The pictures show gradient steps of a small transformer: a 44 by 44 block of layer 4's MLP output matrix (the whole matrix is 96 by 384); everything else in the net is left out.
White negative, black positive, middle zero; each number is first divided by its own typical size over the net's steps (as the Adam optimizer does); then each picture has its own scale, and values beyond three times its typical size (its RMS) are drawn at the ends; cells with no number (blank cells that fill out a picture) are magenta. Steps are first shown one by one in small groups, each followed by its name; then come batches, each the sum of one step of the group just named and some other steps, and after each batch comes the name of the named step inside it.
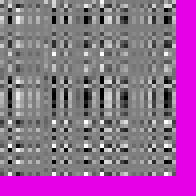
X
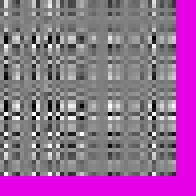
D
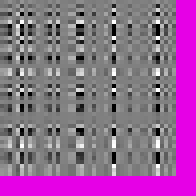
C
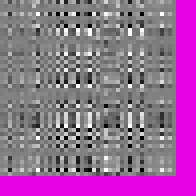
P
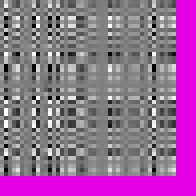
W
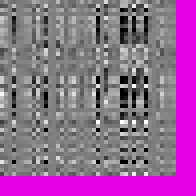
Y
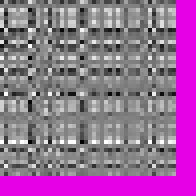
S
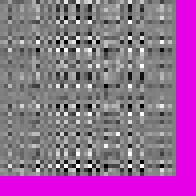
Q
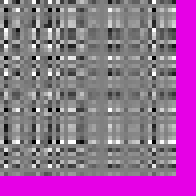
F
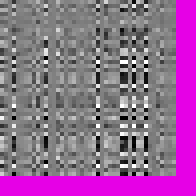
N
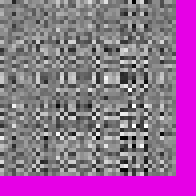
N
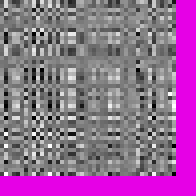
D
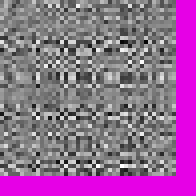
D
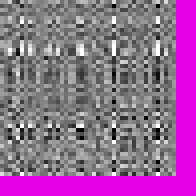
N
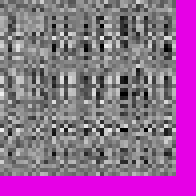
Y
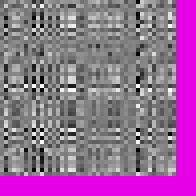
W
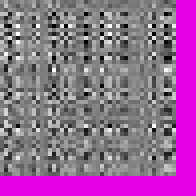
W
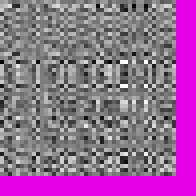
W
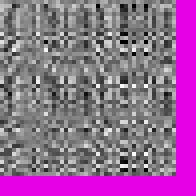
X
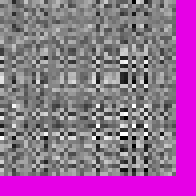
N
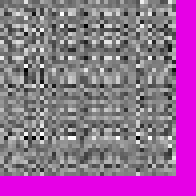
S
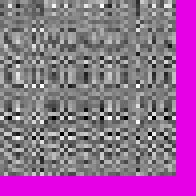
D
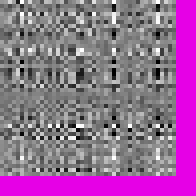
P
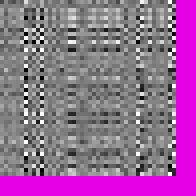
S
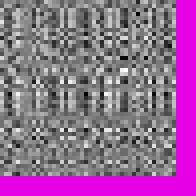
X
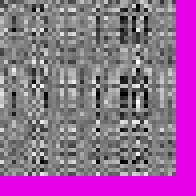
Y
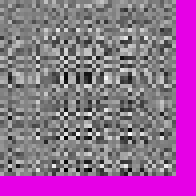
P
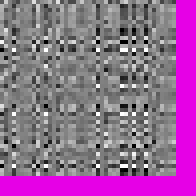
F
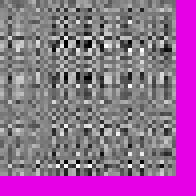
Q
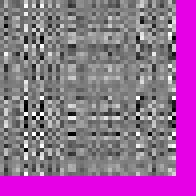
W
